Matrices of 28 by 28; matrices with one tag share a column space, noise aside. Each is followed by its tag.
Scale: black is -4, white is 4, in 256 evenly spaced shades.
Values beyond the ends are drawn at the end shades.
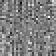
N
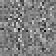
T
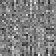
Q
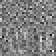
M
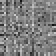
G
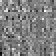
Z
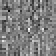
Z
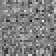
Q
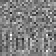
M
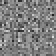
T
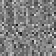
G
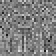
M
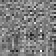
M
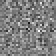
T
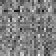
Z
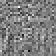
M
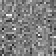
Q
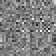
T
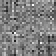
N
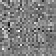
T
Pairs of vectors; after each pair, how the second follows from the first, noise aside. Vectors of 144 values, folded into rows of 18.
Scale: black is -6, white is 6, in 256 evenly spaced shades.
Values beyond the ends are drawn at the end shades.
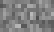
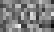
scaled up.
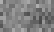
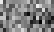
scaled up.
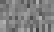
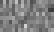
reversed, negated.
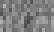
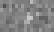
negated, partly zeroed.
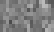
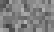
reversed, negated.
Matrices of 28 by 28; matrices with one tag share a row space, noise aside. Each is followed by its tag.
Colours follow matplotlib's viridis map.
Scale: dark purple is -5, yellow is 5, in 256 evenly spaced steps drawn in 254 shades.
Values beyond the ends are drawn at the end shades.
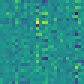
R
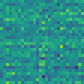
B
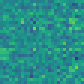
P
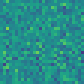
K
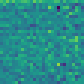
P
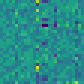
R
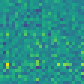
K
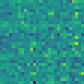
P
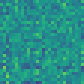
K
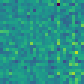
P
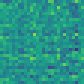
P
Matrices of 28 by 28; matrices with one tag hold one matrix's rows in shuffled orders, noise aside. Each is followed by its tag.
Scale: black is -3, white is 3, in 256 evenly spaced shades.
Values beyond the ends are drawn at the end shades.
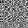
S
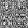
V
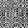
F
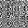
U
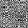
V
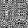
V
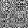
V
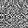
S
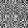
F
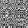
V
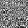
V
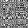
V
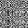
U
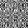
F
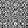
F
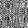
U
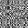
U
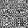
V
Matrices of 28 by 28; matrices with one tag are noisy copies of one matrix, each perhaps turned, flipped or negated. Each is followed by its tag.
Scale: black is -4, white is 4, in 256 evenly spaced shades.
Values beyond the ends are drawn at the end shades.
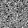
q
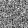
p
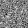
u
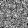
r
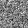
p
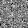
r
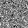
r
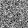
q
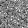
q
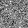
p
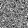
r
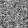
p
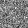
p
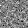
q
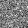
u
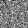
r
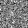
r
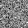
q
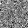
r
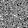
r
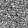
u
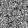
u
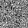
u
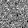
q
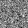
u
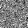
r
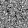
u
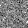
q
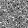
q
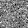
q
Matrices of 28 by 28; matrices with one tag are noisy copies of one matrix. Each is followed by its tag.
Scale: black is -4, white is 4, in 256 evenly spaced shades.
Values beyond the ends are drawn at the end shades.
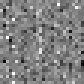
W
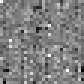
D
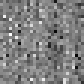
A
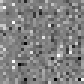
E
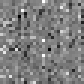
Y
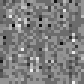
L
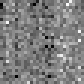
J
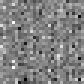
E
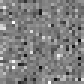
E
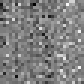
J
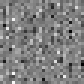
W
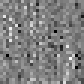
A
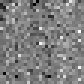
J
